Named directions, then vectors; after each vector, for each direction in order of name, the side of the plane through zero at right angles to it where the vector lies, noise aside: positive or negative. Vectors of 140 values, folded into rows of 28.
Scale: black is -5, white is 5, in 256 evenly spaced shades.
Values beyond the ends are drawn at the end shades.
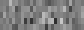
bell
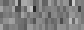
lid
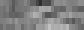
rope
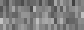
positive, negative, positive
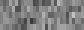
positive, positive, positive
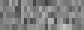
positive, positive, positive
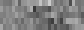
negative, positive, negative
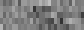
negative, positive, negative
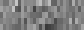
positive, positive, negative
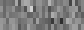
negative, positive, negative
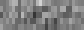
positive, positive, negative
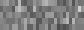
negative, negative, negative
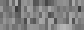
positive, positive, positive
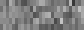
positive, negative, negative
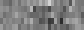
negative, positive, negative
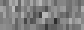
positive, positive, negative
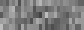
positive, positive, negative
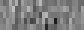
positive, positive, negative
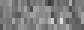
positive, negative, positive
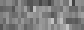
positive, negative, positive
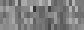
negative, positive, negative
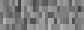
positive, positive, positive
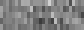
negative, positive, negative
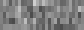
negative, negative, negative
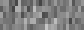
negative, negative, positive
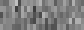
positive, positive, negative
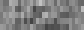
positive, positive, negative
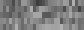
negative, positive, positive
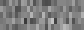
positive, positive, positive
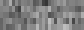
positive, positive, positive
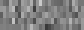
positive, positive, negative
